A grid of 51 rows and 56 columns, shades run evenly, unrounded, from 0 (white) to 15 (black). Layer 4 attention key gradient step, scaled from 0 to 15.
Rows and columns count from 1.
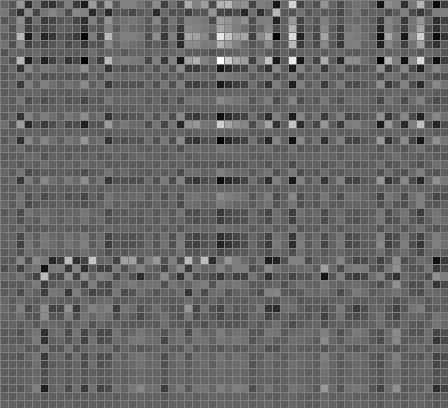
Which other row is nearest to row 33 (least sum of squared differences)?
39
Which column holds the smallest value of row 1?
37
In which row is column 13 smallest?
35
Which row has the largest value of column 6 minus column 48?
34
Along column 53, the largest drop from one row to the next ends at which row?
16
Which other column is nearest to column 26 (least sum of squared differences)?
17
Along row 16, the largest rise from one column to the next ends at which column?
38
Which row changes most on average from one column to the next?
8
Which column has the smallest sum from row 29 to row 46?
12
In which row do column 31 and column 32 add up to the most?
2
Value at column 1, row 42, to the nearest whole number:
10
